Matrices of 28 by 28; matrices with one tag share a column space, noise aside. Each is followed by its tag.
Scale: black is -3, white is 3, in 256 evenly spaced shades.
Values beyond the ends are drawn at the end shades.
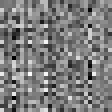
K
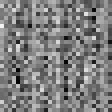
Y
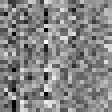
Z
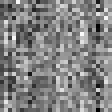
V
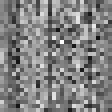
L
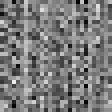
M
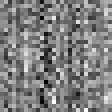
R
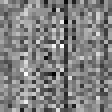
K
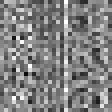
R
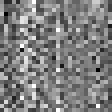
L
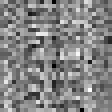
Z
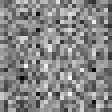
Z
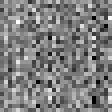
R
